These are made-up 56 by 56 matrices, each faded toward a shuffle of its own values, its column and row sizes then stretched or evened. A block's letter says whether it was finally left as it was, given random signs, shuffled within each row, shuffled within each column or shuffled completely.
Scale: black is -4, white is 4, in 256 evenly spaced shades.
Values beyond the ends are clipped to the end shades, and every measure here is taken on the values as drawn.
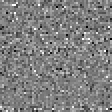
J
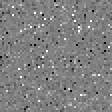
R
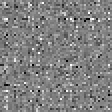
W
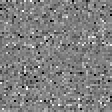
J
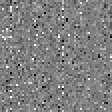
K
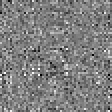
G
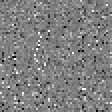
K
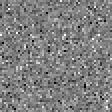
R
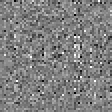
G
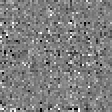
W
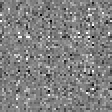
W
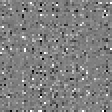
W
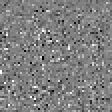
W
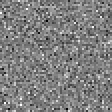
R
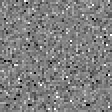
R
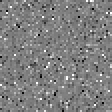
R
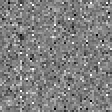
K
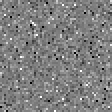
R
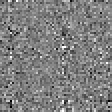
W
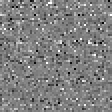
J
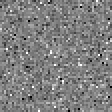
R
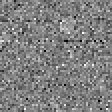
J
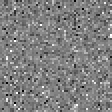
K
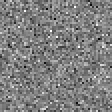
R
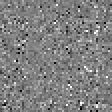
W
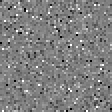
R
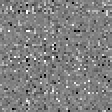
W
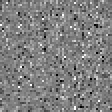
K
